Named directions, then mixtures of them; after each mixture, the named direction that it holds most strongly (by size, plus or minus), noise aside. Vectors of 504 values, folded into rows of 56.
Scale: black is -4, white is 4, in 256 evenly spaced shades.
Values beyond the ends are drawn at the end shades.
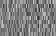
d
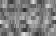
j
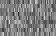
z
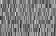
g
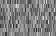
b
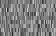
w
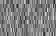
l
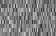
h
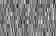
l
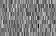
d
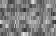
j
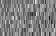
w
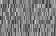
g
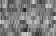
j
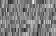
w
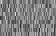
g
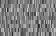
w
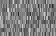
d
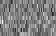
d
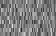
h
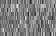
w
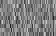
l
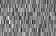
h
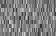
h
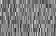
g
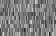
z
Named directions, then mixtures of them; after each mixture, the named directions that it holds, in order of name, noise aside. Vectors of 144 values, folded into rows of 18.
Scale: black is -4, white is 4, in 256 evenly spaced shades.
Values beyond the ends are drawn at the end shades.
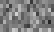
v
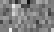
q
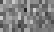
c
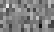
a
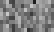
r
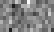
q.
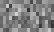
a, v.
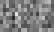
r, v.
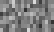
a, c, r.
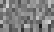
a, v.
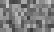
a, q, r.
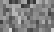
q, r.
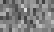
c, q.
